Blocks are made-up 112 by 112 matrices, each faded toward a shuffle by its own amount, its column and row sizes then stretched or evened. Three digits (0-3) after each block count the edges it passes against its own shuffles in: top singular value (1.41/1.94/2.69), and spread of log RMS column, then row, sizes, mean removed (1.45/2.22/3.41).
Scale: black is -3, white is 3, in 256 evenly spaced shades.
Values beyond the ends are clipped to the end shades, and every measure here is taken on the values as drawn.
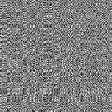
3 2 0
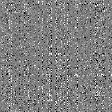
1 3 2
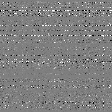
1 1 3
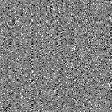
2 1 0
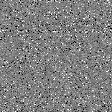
1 0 1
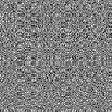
3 0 1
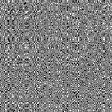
3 2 1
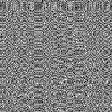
3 0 1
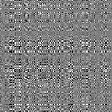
3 3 3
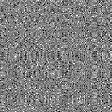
3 1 0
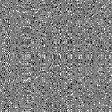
3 2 0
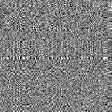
3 1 2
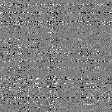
1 2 3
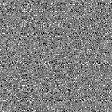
2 0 2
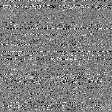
1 1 3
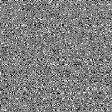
2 0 2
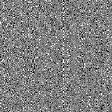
2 2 0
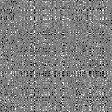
3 2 2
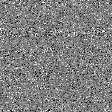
0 0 2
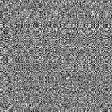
3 1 2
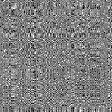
3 2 1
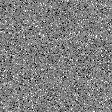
1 0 0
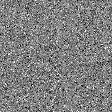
0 1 0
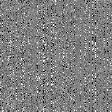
1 3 0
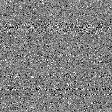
1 0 2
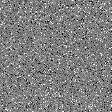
1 1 0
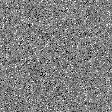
0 1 0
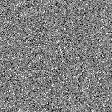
1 0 0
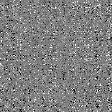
1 2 2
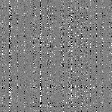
1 3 2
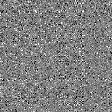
2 1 1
